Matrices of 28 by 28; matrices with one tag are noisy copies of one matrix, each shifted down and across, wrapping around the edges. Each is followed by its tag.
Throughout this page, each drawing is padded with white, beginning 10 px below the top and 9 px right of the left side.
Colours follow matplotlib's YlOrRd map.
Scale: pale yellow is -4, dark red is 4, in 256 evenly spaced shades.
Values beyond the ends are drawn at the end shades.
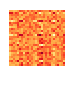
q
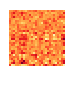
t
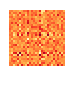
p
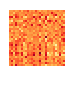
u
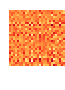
p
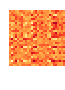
q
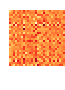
p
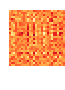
u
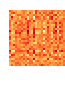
u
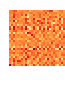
p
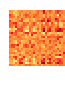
t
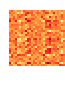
q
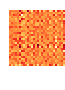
p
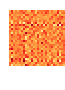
p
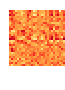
t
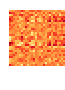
t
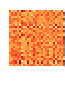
p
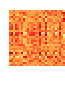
u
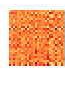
p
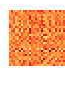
p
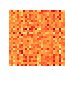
u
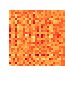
u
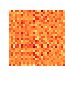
p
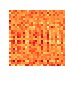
u
